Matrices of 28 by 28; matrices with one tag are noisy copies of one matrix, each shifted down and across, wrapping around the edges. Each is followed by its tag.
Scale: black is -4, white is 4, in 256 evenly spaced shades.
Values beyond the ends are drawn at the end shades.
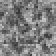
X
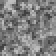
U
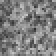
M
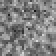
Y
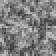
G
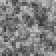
G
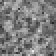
X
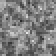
G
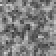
M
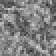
G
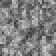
U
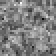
G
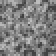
M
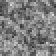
G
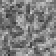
X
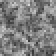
G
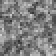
U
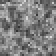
G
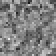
U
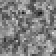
U
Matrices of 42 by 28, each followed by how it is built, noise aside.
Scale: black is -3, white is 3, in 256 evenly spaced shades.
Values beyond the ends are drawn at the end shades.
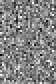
repeating rows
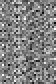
repeating rows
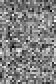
blocks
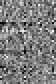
low rank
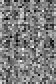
blocks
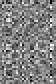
low rank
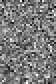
noise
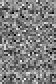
repeating columns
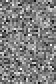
noise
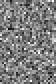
noise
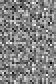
repeating rows
